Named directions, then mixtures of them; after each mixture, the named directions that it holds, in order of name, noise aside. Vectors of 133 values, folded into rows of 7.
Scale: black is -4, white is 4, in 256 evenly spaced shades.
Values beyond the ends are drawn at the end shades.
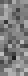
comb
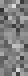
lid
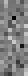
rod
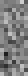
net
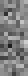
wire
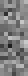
wire.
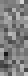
net.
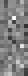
rod.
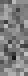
comb.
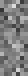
lid.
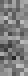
comb, wire.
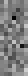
comb, rod.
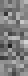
wire.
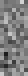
net.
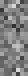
lid.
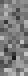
comb.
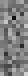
net, rod.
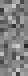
comb, lid.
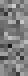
lid, wire.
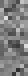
lid, wire.
